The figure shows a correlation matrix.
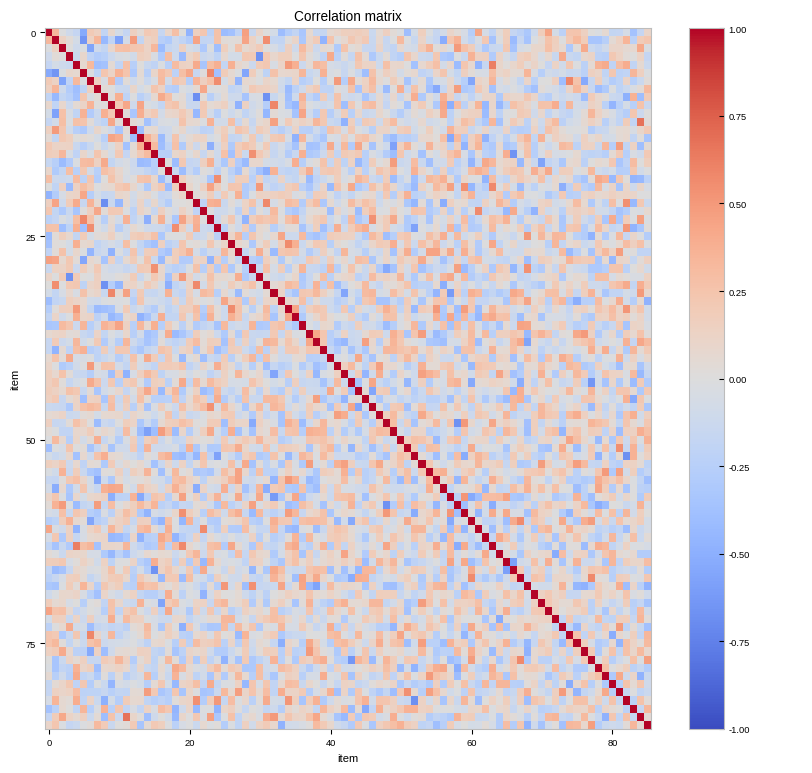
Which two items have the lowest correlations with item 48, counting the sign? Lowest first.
58, 29
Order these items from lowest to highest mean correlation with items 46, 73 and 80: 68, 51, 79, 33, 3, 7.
79, 51, 7, 3, 68, 33
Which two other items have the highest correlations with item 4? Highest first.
63, 34
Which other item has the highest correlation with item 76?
37
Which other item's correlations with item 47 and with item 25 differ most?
33
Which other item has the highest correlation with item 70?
53
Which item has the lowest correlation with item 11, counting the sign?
42
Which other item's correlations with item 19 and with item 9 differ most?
57
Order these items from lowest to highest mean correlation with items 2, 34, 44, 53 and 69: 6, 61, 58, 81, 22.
22, 6, 61, 58, 81
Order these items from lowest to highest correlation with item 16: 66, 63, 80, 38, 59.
59, 38, 66, 80, 63
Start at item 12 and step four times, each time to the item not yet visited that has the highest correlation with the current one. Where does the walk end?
82
